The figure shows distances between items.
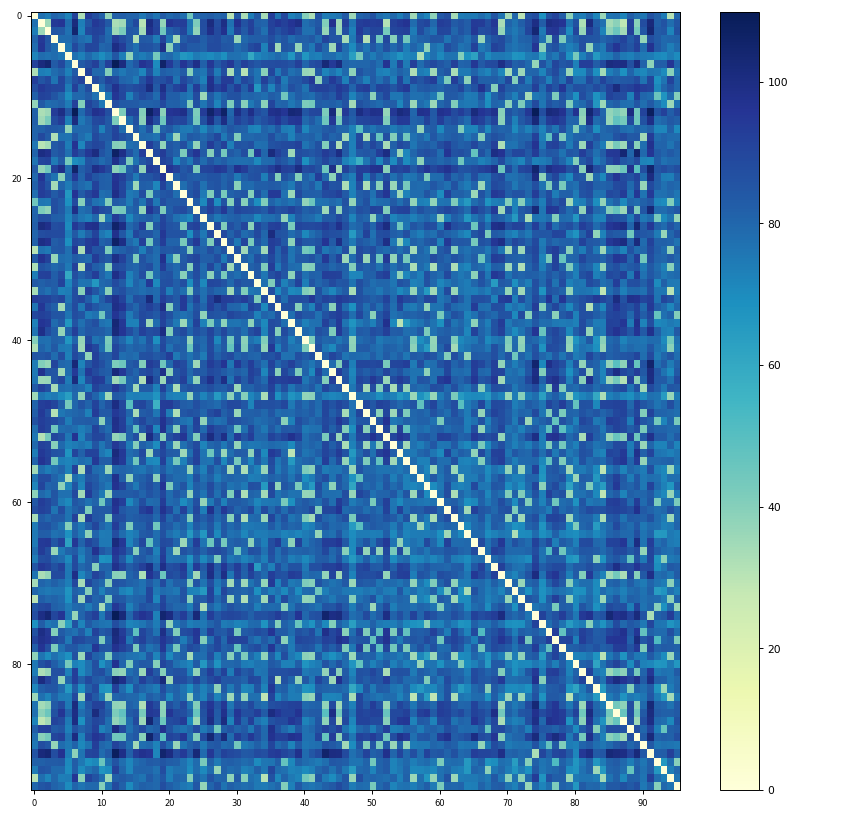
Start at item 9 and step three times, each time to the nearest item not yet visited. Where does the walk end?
35
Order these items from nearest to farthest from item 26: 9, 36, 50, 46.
50, 46, 36, 9
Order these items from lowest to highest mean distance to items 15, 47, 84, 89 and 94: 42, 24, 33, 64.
24, 64, 33, 42
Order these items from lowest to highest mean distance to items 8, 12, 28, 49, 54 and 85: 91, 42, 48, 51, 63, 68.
42, 51, 63, 48, 68, 91
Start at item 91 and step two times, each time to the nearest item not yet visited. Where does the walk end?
6
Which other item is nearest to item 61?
64
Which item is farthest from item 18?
12
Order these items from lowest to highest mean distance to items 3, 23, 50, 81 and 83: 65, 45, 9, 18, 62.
62, 45, 18, 65, 9
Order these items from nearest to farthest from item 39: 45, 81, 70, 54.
70, 54, 81, 45
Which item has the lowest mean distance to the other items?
47
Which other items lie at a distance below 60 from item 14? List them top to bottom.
5, 18, 48, 57, 63, 80
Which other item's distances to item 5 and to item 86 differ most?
57
